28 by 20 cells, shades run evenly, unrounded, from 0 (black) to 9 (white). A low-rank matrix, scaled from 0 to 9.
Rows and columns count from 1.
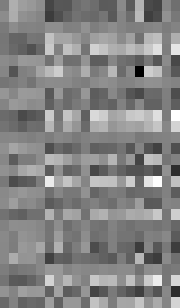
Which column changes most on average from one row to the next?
18
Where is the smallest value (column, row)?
16, 7
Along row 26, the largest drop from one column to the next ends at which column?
19
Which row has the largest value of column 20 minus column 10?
11
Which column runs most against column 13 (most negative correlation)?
2
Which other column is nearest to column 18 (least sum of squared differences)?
6
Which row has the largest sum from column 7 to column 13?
17
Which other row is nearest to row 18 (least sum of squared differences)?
21
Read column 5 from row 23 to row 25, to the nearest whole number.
6 5 5
